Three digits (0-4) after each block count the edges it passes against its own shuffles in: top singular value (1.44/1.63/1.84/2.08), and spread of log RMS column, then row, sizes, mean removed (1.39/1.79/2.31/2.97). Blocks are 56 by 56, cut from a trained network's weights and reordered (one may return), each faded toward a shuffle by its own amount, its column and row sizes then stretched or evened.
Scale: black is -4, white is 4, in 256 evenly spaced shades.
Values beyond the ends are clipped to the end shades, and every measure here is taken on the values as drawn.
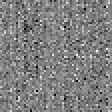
0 2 0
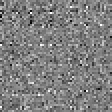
1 2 2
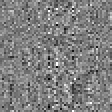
3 3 0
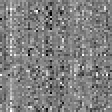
2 3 2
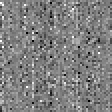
1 3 1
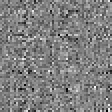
3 2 3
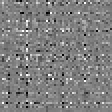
2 3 4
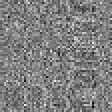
3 2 1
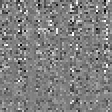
0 4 3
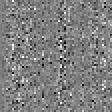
0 4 0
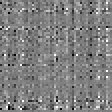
4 2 4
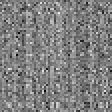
2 0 2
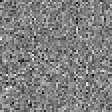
1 2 1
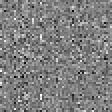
0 3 2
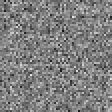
1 1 0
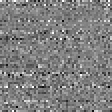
2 0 4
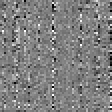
2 4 0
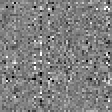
2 3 2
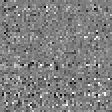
0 1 3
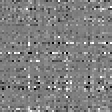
2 2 4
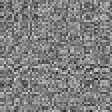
4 0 2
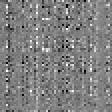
3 4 3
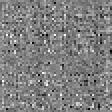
1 1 3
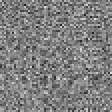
3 0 2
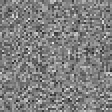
3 1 1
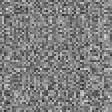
4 0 1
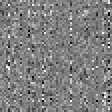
2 4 1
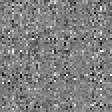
0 3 3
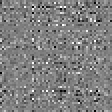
3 3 4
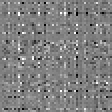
3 3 4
